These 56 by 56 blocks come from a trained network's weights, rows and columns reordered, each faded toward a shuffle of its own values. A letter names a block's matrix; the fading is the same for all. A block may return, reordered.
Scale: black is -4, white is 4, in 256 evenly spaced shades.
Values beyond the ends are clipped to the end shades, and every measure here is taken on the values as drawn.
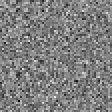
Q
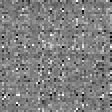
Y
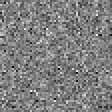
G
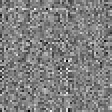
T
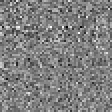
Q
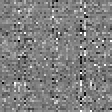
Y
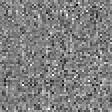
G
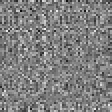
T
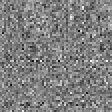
Q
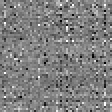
Y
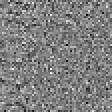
G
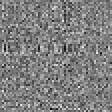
T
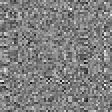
T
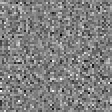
G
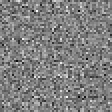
G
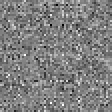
G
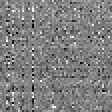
Y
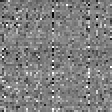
Y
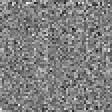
Q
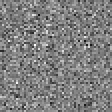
G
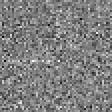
Q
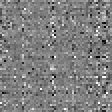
Y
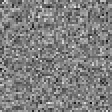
T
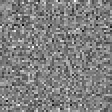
Q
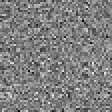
Q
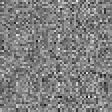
T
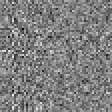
T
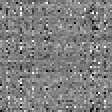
Y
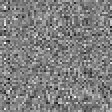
T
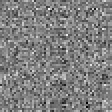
T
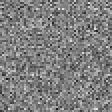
Q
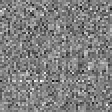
Q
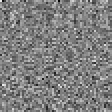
T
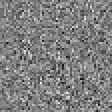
G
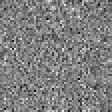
G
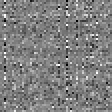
Y
